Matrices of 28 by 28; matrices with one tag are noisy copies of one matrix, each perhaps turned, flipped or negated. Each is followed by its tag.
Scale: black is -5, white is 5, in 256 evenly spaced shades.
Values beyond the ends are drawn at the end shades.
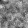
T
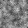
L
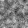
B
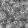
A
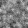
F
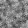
F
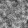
F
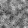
B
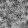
F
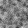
F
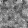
A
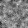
F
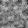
A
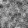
T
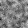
F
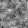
L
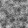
A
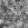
T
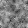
B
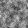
L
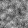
L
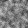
F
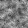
L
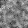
F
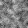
B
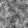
B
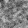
T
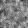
F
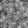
F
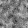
B
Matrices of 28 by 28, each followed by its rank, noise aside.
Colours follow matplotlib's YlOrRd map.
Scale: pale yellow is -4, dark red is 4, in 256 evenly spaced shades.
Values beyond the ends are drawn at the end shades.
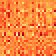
three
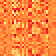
three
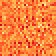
eight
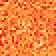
eight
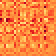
three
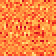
eight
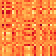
two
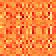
two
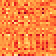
three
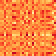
two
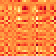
two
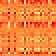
two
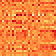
three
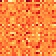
four
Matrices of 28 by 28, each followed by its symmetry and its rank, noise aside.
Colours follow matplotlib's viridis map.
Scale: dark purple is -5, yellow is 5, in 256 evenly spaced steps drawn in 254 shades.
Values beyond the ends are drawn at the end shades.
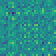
symmetric, rank three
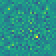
symmetric, rank four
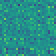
antisymmetric, rank four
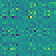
no symmetry, rank three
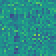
no symmetry, rank five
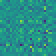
symmetric, rank three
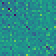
symmetric, rank five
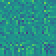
no symmetry, rank four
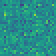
no symmetry, rank five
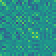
symmetric, rank three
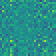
no symmetry, rank three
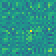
symmetric, rank four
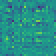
no symmetry, rank four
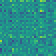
no symmetry, rank three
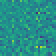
no symmetry, rank four
